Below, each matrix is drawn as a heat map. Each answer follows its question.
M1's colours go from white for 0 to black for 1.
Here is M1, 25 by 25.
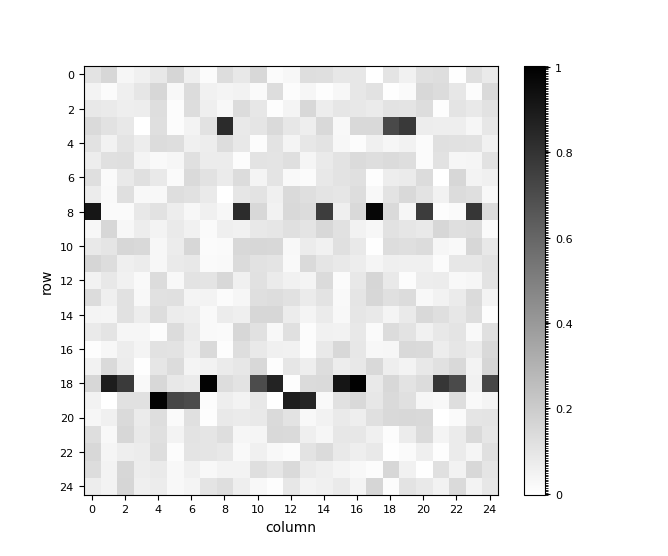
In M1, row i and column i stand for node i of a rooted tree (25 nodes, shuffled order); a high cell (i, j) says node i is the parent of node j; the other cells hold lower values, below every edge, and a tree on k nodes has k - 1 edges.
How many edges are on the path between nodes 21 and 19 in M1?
3
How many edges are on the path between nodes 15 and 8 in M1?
3
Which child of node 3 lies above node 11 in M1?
18
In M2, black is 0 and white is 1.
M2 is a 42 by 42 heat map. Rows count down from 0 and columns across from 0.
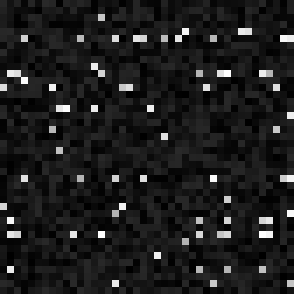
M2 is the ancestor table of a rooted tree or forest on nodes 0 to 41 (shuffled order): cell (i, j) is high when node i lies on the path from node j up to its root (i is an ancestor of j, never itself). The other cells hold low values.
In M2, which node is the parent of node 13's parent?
15
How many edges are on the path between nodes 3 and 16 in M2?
5
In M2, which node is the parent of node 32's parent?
38
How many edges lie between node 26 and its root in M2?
2
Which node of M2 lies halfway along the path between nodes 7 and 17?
12
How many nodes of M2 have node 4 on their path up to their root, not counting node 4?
3
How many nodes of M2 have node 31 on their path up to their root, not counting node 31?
5
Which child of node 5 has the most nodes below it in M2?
25
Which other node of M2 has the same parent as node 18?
29
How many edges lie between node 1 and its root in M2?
4
